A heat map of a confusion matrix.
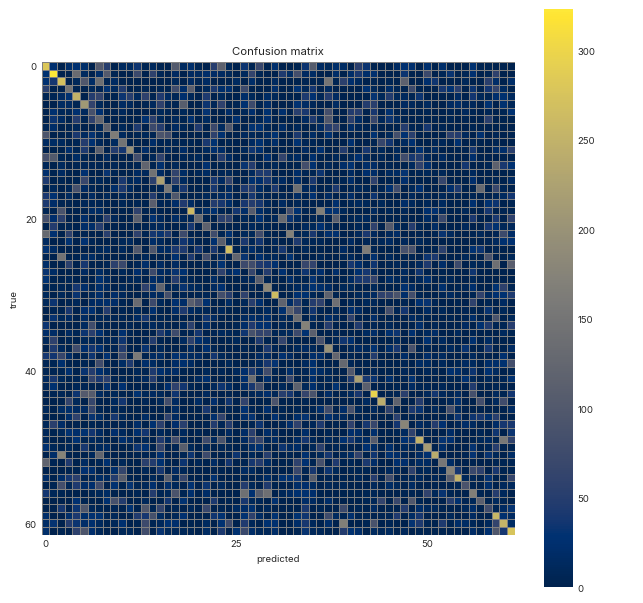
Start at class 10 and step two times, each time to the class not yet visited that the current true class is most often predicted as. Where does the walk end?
46
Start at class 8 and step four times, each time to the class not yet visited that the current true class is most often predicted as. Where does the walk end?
59
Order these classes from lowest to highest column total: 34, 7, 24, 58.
58, 24, 34, 7
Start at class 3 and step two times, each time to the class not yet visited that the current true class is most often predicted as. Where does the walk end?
36
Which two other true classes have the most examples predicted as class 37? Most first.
2, 30
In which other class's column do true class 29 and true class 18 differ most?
15
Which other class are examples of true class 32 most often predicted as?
45
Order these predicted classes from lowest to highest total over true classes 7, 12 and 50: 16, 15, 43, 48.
16, 48, 43, 15
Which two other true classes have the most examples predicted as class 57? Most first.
16, 44
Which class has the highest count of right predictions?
1
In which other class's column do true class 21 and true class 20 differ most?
31
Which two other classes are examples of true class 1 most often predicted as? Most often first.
4, 8
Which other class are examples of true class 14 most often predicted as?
17
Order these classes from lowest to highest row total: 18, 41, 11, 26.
18, 11, 41, 26
